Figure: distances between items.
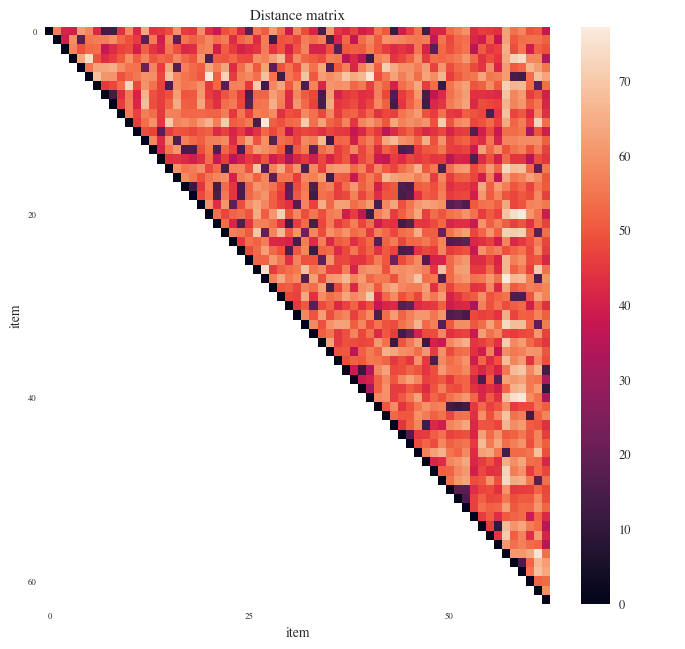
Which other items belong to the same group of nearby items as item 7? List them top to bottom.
0, 8, 25, 34, 43, 47
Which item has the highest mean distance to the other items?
57
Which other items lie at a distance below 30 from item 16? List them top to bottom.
1, 4, 12, 28, 35
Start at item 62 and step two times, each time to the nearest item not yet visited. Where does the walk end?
37
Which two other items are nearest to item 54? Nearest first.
56, 38
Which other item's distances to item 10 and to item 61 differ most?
27
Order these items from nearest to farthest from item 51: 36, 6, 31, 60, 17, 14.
31, 14, 17, 60, 36, 6
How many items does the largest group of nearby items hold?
9
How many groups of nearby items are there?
15
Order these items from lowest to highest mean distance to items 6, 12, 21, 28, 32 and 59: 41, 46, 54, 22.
22, 41, 54, 46
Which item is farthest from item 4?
42
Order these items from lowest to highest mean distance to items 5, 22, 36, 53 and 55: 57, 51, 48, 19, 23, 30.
48, 30, 23, 51, 19, 57
